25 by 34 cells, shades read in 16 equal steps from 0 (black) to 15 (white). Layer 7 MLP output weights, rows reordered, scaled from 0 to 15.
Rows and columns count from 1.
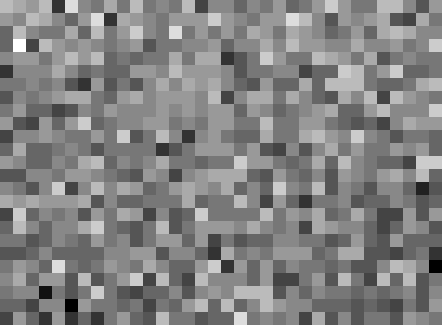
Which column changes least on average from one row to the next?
9
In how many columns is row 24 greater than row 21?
11
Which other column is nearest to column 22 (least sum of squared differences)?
15
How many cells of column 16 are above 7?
19
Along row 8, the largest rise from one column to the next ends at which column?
31
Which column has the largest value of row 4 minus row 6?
2
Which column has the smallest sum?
1
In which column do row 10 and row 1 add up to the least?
5
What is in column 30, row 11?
7
